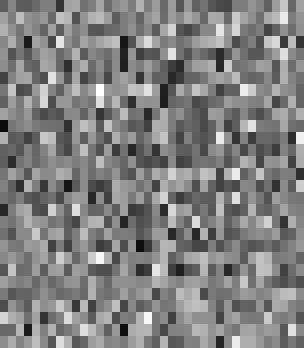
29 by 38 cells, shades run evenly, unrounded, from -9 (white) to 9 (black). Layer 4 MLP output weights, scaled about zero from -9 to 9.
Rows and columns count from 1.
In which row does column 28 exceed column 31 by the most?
8
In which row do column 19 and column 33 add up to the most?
10
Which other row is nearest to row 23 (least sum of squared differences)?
20
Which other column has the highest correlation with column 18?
19
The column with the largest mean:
23
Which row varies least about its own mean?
24
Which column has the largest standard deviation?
28
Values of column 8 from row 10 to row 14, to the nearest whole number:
3 1 3 2 0
